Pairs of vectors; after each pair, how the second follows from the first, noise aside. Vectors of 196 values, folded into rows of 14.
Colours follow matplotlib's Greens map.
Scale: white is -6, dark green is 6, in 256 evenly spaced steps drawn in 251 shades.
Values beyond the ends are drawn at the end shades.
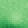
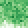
negated, scaled up.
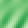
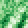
scaled up.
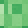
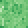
partly zeroed.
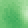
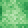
wrapped around, negated.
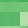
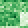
scaled up.
